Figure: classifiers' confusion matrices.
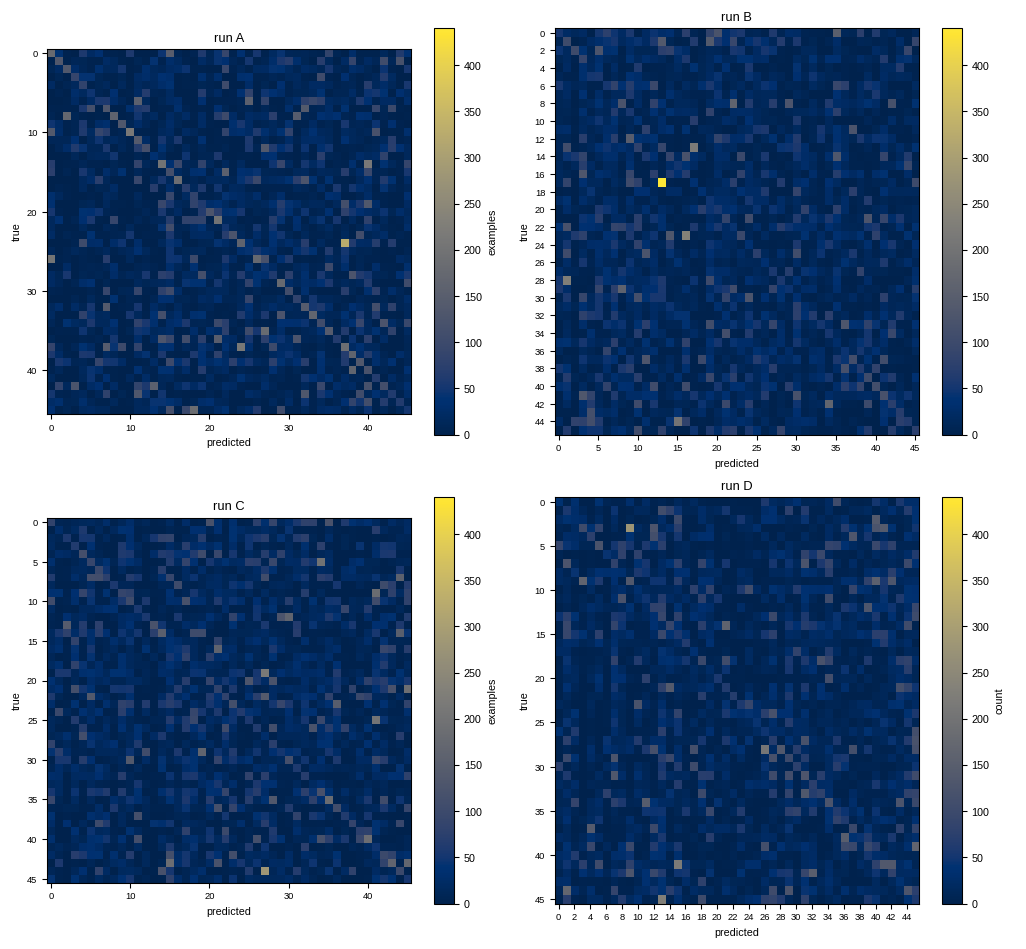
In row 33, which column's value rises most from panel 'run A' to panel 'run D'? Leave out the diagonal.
31
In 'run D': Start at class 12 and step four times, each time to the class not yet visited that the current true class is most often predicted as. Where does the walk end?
27
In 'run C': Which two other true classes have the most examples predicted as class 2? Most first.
13, 14
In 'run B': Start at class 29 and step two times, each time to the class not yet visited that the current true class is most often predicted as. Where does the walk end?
22
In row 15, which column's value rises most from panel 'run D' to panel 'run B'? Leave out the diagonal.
44
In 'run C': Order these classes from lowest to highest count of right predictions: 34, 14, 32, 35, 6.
32, 6, 34, 14, 35
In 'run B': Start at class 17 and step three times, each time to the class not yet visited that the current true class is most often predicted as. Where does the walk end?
19
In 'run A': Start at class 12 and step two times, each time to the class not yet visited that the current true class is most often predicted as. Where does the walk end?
35
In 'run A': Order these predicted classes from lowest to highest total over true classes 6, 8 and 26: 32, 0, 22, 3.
3, 32, 22, 0
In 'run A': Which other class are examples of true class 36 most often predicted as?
21
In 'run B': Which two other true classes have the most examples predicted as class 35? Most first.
0, 14
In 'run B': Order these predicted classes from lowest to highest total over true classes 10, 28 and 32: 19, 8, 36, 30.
36, 8, 19, 30
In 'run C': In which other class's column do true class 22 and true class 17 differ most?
27
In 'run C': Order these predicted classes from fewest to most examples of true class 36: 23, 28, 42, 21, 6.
28, 6, 42, 23, 21
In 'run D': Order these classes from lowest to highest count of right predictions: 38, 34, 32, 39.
38, 32, 39, 34
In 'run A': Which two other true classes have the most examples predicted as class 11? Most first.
6, 43
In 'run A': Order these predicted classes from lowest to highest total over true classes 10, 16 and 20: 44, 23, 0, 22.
44, 23, 22, 0
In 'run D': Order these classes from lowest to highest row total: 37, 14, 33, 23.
23, 37, 33, 14
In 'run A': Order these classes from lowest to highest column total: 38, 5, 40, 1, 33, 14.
1, 33, 5, 38, 14, 40
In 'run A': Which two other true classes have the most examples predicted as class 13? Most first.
42, 17
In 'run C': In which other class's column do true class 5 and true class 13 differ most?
34
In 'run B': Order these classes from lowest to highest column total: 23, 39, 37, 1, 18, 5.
18, 37, 23, 39, 5, 1
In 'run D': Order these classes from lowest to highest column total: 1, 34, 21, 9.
21, 9, 34, 1
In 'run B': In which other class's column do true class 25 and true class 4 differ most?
11
